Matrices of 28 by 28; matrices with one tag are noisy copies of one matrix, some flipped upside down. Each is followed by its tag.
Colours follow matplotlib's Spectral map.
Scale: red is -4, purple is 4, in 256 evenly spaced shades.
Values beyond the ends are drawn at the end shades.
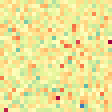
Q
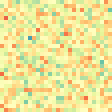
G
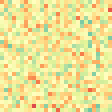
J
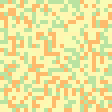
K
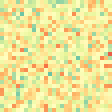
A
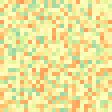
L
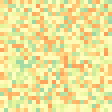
L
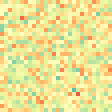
L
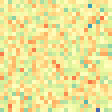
K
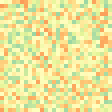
L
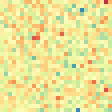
K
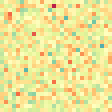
G
